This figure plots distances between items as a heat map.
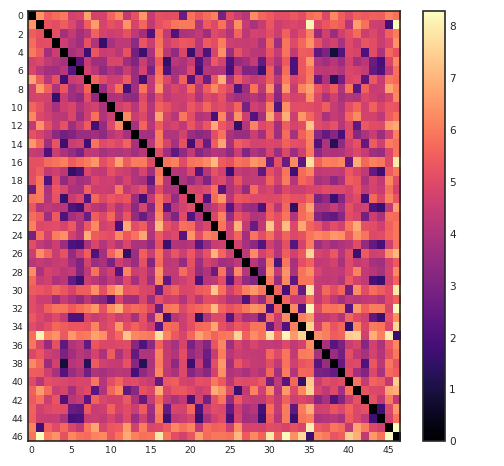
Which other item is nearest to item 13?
39
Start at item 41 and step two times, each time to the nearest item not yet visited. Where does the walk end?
12
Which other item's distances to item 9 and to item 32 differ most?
3
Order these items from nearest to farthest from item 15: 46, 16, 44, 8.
44, 8, 16, 46
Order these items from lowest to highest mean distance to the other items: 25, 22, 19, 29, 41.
25, 29, 22, 19, 41
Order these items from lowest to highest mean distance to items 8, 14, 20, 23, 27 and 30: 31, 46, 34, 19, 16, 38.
38, 31, 19, 34, 16, 46
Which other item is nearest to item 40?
34
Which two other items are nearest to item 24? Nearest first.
19, 0
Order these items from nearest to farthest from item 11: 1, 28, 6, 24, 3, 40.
28, 6, 3, 1, 40, 24
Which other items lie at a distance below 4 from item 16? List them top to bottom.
30, 32, 34, 40
